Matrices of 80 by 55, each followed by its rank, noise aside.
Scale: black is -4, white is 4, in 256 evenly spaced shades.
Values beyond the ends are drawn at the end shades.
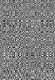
four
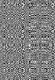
four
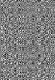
six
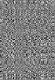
six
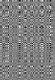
two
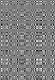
two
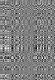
three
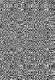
five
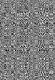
six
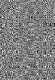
six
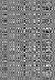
three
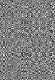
five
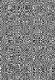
six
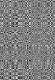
two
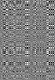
two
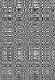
three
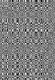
two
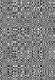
three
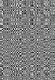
three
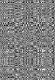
three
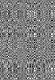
three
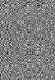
six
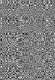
five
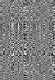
three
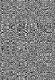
five
